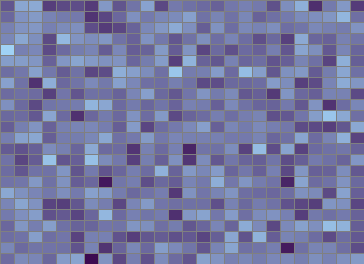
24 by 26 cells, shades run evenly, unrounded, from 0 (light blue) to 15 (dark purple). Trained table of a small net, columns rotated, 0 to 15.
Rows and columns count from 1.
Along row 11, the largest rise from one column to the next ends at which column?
13
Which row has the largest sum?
22
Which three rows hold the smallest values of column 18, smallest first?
7, 21, 17
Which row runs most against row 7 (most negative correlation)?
10
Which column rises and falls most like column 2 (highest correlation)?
3
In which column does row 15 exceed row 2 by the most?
14
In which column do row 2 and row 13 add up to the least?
25
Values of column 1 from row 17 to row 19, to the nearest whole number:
7 3 6
